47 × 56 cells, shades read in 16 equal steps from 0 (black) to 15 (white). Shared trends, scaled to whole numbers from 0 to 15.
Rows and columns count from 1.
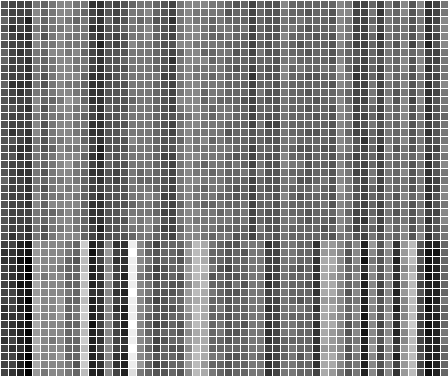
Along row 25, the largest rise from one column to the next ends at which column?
5
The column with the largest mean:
17
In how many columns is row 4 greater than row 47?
26
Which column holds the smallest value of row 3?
4
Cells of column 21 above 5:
7
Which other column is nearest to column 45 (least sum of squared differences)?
32
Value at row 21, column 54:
3
